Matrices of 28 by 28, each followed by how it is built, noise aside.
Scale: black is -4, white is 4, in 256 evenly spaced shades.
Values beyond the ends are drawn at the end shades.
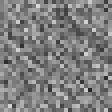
Toeplitz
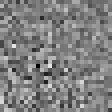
lower triangular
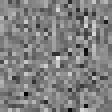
uneven columns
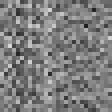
repeating rows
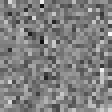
uneven columns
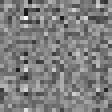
low rank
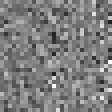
uneven columns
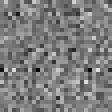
uneven rows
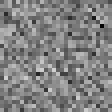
Toeplitz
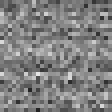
blocks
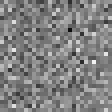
repeating rows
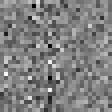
uneven columns
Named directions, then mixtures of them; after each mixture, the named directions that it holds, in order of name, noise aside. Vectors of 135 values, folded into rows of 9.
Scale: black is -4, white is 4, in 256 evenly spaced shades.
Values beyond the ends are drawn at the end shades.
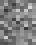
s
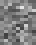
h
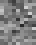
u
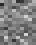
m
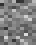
m.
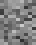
m, u.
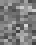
h.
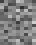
h, m, s.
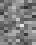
h, m, u.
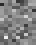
h, m.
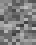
h, u.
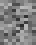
h, u.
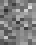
s.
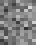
s.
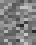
h, m, u.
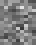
h.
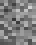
s.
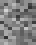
s.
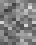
h, s.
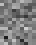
m, s.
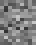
h, s, u.
